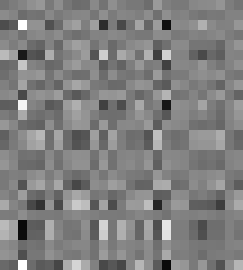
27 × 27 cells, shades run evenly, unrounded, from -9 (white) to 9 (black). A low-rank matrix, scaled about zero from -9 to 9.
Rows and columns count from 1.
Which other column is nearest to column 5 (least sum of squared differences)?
18
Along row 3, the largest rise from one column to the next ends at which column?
19
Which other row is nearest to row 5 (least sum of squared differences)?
20
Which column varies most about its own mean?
3
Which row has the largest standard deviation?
27
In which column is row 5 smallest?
9
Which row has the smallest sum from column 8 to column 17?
21
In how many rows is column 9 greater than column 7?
11
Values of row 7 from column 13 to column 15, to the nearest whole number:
1 2 0
